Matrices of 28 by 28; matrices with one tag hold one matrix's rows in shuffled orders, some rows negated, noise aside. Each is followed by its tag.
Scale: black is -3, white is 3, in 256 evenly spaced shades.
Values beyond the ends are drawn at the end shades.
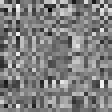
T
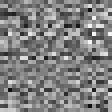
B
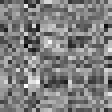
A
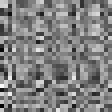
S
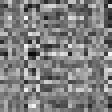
A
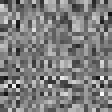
T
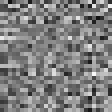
B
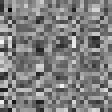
S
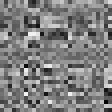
A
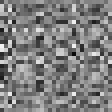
S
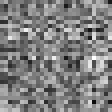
B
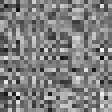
T
